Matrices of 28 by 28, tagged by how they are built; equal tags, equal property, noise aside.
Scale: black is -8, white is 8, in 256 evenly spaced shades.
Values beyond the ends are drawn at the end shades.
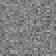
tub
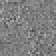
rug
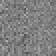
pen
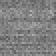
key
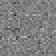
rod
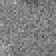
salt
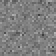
rod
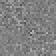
rug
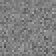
tub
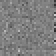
pen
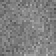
salt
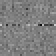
rod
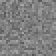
key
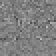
rod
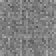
key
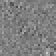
rug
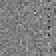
pen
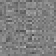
tub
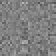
tub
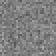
key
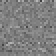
rod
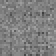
key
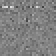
rod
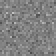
rod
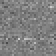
rod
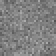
salt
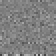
rod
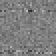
rod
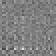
tub
